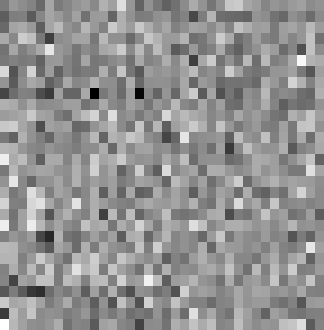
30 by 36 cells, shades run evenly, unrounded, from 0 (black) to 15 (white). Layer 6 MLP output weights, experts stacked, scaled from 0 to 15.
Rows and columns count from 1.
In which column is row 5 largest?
6
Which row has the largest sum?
21
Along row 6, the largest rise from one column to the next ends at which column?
23
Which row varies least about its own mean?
10
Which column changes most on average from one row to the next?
1
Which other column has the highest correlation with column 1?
20
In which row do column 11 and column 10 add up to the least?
9
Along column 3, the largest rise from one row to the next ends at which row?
28
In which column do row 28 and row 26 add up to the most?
17
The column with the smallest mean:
5
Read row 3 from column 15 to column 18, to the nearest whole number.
9 12 10 9
